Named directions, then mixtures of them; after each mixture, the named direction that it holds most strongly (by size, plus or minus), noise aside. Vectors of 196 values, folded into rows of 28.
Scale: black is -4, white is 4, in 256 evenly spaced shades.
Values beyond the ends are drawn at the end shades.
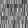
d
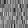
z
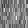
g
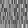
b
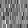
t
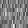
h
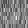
g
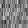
t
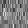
h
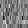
t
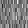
g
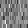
t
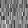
t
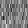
t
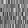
z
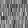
d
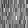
g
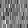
t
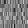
z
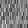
t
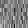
z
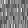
z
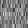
h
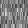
h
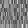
b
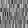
z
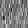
t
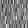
g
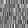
z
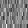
t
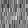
g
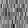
h
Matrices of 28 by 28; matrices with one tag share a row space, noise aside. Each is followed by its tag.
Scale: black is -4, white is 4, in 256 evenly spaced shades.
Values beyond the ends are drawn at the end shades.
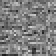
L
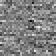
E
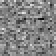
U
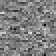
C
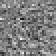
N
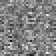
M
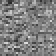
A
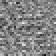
U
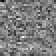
U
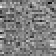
E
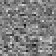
A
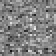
M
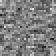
E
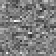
C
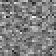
L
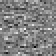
A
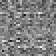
U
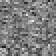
L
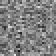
U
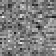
N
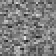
A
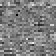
E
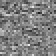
L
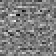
U
